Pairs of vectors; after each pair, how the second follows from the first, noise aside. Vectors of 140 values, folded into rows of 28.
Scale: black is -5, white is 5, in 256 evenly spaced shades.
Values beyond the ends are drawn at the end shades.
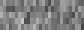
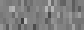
negated, partly zeroed.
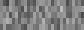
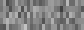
sign-scrambled.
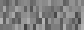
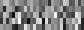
negated, scaled up.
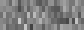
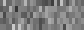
wrapped around.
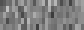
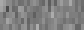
negated, shrunk.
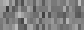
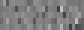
reversed, negated, partly zeroed.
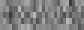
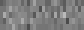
negated, partly zeroed.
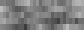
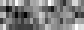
wrapped around, negated, scaled up.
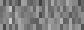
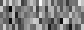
negated, scaled up.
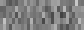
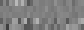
reversed, negated, partly zeroed.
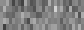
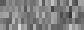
wrapped around.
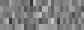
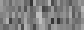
sign-scrambled.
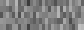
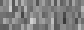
wrapped around.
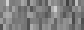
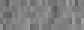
negated, shrunk.
